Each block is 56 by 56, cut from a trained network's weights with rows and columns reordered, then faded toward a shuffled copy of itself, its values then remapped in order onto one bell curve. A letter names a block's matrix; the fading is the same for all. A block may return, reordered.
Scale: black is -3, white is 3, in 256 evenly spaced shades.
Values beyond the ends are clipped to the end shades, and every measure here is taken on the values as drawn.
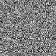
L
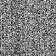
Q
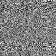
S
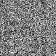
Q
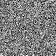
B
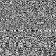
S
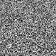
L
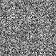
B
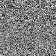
L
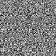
S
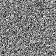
B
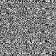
S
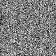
Q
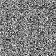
Q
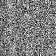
Q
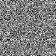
S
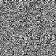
S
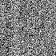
Q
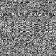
S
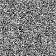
B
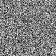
Q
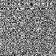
S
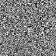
L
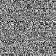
S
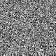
B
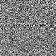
S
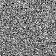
B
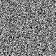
B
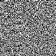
L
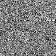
L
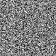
Q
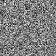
L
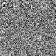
L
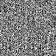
Q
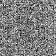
Q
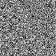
B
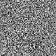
L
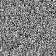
B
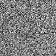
B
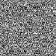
S
